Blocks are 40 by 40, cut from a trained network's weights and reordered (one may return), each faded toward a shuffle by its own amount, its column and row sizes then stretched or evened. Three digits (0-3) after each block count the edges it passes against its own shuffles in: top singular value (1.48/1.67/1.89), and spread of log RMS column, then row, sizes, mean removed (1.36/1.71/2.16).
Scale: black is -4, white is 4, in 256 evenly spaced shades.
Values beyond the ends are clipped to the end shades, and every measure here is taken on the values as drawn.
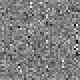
0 2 0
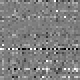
3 2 3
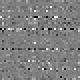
1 0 3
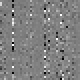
2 3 0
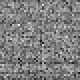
0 0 0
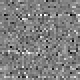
1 0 2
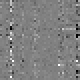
1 3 1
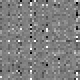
2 3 1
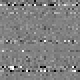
1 0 3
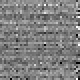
2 2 1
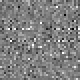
1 0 2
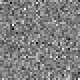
0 0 1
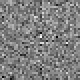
0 1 0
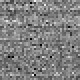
0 0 1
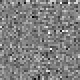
0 0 2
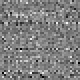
3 1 3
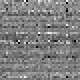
2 1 3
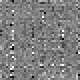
2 3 0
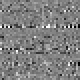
3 0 3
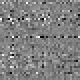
1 1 3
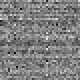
2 1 0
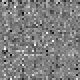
0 2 1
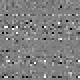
1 2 3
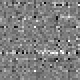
2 1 3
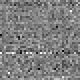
0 0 2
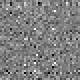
2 1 1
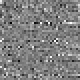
2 0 2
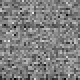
1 0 1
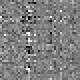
1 3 2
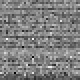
3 0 2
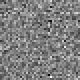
1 0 0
